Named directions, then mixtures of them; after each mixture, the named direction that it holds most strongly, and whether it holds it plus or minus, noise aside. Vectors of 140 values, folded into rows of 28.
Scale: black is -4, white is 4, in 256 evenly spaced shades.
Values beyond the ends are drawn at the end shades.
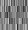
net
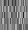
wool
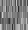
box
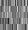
net, minus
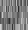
box, plus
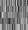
box, plus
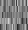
box, minus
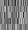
wool, plus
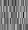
wool, plus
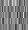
wool, minus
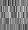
wool, plus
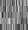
box, minus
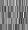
wool, minus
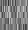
net, minus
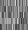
box, minus
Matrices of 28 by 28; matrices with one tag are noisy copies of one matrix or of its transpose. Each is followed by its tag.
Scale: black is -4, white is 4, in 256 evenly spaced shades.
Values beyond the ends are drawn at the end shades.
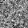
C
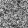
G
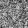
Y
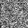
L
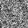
L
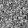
C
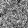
G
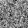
G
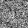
L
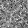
C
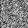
L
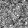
Y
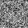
L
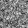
Y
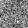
G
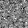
Y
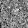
L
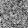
G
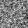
C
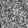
L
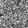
G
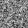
C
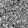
G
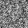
Y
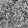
G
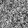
C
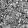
Y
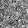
Y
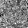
G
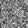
L
